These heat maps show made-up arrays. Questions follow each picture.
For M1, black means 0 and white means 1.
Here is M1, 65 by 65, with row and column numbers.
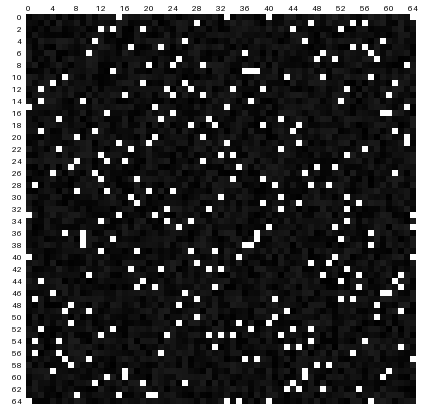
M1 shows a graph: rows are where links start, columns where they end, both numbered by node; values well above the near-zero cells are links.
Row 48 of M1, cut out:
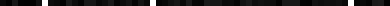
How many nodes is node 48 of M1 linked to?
3
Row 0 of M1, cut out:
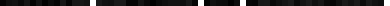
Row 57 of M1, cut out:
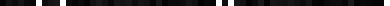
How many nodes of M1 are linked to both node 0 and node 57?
1
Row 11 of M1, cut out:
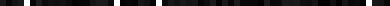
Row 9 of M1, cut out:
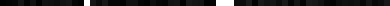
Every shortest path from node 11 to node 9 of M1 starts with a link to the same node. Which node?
node 19
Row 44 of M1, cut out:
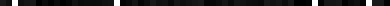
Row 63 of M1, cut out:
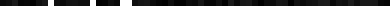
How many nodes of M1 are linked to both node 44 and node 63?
0
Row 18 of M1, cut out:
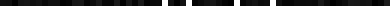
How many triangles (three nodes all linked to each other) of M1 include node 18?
3
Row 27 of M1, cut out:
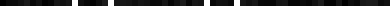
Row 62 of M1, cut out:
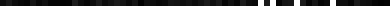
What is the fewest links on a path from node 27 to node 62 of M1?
3
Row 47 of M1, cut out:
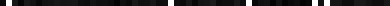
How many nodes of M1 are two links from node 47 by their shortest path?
7
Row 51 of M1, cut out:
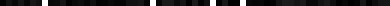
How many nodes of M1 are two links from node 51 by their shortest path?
4
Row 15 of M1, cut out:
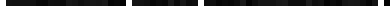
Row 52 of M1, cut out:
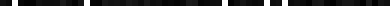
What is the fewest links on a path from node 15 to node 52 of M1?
6
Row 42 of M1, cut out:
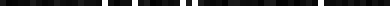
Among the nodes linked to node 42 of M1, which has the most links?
node 53
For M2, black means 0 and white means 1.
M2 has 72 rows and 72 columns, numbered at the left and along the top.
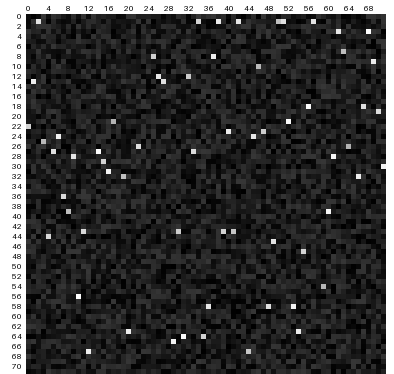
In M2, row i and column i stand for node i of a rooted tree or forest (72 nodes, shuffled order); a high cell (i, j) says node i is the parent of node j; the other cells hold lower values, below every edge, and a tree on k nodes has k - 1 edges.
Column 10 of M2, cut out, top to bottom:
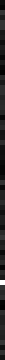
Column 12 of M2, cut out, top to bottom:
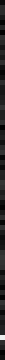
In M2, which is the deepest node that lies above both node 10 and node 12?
18
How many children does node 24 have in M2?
2
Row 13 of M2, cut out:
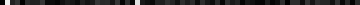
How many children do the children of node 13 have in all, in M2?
10
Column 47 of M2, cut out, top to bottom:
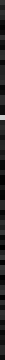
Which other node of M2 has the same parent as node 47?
40
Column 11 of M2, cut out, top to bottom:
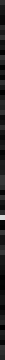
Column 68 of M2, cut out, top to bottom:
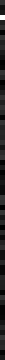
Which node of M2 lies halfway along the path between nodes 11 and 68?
8
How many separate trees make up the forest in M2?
9
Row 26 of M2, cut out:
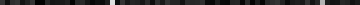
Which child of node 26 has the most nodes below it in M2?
64
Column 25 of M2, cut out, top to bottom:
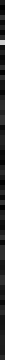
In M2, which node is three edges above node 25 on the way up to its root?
43
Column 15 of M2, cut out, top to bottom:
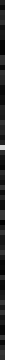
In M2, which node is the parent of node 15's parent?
65
